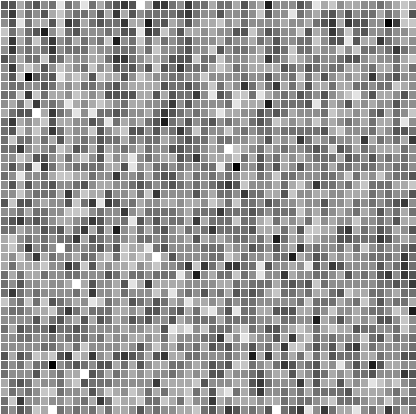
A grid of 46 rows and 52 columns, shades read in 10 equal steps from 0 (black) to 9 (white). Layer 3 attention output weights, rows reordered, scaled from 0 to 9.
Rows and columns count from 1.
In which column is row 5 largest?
44
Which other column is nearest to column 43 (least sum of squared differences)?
26
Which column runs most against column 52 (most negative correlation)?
7
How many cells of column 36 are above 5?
8
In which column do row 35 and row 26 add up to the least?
52
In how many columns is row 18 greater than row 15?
28
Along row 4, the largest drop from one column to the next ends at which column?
19
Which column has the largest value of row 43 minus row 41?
47
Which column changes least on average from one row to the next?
1
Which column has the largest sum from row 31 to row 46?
24
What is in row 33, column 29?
6
